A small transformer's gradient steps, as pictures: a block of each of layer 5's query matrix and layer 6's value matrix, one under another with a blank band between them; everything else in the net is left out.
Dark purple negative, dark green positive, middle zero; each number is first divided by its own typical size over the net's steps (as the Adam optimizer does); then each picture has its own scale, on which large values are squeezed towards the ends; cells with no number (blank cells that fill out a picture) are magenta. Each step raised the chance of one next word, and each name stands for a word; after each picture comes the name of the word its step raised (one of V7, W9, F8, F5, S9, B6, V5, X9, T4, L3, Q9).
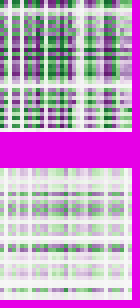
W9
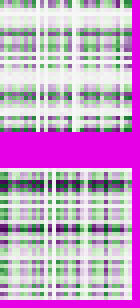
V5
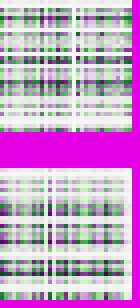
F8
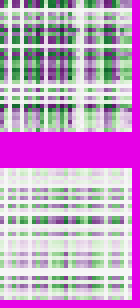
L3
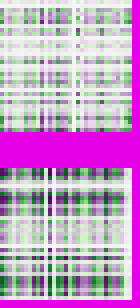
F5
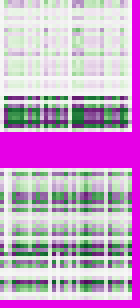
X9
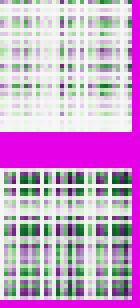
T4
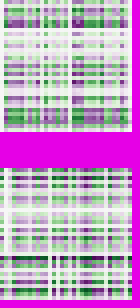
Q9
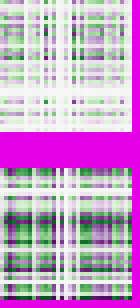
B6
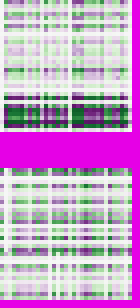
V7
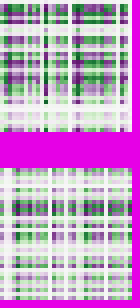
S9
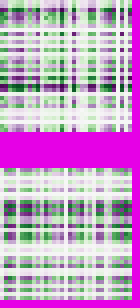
S9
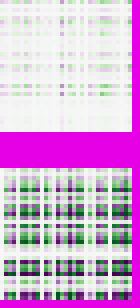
F8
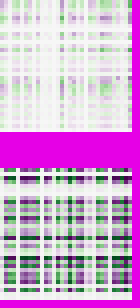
Q9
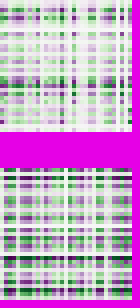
Q9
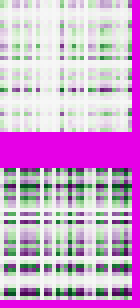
V7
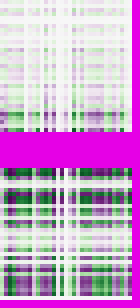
F5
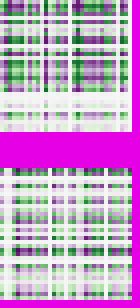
V7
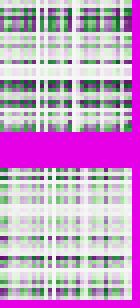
Q9
